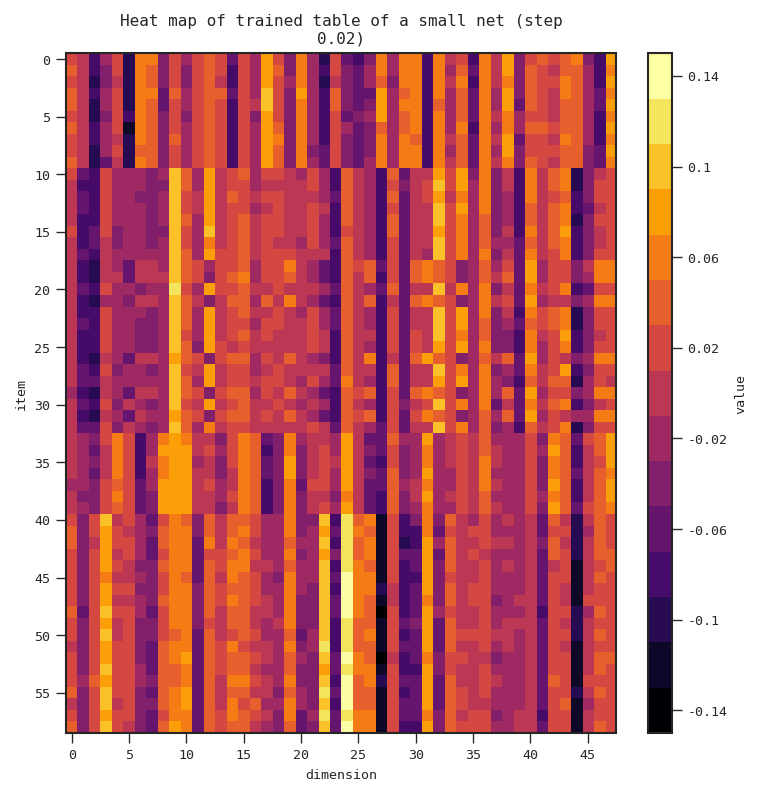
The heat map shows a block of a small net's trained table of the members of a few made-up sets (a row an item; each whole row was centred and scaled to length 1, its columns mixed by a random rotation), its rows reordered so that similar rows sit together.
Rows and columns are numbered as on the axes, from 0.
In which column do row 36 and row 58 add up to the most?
24
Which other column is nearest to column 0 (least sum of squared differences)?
13
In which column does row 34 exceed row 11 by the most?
8
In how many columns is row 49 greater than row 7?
22
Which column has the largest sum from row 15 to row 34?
9
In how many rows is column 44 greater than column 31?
10
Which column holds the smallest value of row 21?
2
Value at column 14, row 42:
0.06
